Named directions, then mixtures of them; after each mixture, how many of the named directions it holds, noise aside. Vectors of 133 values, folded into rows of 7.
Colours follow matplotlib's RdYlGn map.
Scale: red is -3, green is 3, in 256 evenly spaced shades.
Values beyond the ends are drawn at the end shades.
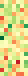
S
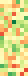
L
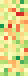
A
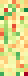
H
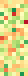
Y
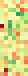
one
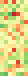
four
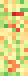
four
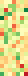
one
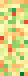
one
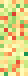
two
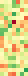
one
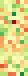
one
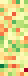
one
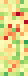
two
